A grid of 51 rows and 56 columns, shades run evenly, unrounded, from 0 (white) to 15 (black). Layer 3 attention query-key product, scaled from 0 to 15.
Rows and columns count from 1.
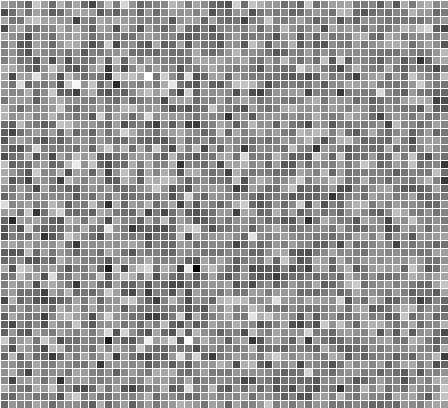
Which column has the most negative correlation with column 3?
25
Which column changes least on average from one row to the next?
11
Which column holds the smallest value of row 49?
24
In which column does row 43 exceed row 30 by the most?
32
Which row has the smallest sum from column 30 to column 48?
38
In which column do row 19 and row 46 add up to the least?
5
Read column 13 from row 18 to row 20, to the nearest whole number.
6 5 10
